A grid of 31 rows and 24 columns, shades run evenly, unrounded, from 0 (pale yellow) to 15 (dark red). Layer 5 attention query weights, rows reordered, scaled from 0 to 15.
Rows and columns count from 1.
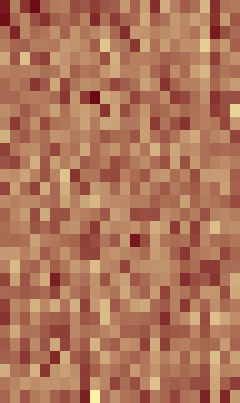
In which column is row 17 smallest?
5
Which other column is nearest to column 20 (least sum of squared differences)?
18
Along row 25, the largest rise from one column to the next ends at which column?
21
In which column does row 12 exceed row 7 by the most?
6
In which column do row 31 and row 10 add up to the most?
23
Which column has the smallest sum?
11
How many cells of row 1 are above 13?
2
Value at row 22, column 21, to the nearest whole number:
10
